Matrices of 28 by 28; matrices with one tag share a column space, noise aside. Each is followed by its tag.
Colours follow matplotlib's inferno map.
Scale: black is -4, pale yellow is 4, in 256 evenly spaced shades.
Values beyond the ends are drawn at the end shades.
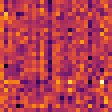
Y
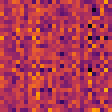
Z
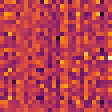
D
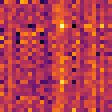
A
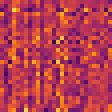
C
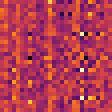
D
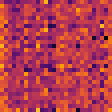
Z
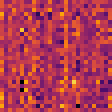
Y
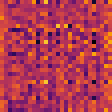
A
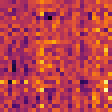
Y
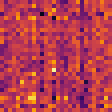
Y
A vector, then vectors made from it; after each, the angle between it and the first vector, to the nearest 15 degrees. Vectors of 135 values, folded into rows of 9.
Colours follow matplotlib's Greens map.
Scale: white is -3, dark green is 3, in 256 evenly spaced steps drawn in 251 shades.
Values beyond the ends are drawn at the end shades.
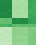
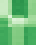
150 degrees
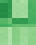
15 degrees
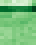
75 degrees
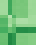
120 degrees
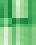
30 degrees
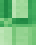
15 degrees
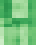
30 degrees
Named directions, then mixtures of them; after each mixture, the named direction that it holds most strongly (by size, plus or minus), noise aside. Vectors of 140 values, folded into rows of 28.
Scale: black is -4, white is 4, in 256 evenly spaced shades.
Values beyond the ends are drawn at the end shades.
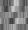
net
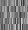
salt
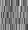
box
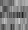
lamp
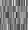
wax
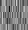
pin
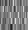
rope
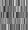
wax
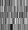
rope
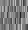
salt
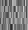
rope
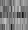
lamp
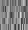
salt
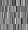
salt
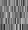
salt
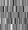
rope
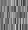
salt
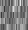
box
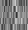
rope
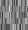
pin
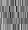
salt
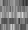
lamp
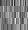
wax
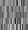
salt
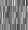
wax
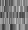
lamp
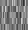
salt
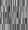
pin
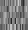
salt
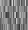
wax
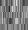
pin
